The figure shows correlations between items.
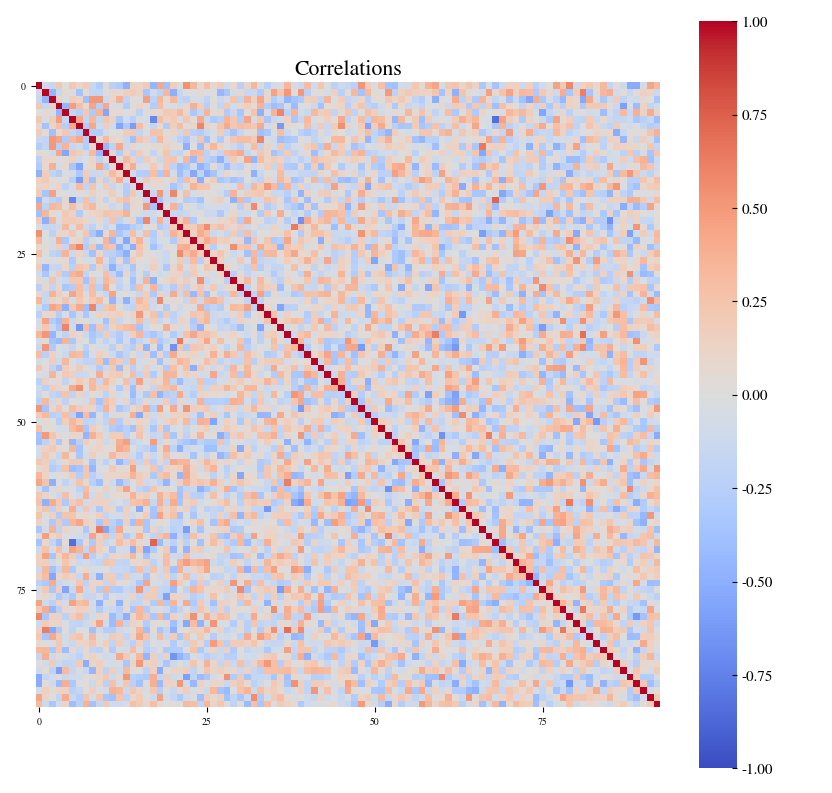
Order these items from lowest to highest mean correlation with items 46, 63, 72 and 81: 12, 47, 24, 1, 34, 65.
12, 34, 65, 24, 47, 1
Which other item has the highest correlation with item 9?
66
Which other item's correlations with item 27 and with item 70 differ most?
1
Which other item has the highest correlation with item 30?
75
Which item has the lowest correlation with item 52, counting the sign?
60
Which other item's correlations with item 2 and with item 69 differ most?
16
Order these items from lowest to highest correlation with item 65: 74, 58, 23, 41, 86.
41, 74, 86, 23, 58
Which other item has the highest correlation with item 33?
8
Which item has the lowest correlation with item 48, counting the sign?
39
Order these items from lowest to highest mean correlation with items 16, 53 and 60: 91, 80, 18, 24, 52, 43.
52, 24, 80, 43, 91, 18
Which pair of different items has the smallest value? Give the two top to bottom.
5, 68
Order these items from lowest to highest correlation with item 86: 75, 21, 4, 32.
4, 21, 32, 75
